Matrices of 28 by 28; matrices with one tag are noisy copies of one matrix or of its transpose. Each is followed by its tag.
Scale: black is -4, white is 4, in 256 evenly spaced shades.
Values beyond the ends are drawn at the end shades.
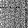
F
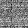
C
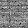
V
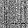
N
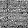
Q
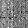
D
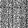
Q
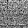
F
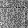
F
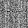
C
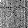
F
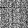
Q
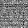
N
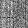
D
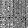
D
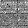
D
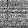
Q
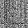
N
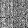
D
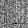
N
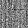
V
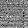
N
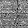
D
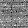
C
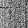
F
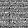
V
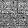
D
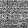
Q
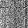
F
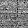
D
